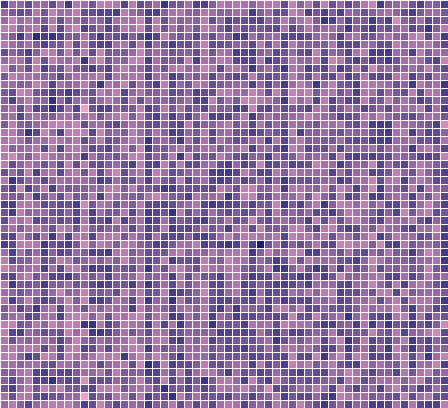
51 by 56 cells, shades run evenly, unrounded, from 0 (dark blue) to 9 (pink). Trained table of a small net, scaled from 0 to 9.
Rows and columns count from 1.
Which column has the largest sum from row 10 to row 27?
18
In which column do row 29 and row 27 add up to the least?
22
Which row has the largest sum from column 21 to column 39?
32
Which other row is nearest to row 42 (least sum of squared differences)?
38
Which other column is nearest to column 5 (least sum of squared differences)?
16
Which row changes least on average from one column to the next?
2
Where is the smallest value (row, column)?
31, 33
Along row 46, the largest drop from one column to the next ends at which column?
19
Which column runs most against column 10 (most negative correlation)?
11
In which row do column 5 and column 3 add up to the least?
5
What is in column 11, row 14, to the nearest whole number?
9
